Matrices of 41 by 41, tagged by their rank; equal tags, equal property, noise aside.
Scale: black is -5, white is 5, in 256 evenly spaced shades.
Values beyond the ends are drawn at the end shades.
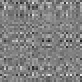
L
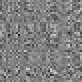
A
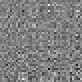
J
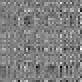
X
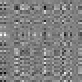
L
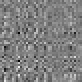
X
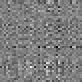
J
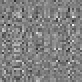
A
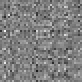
J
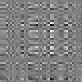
L
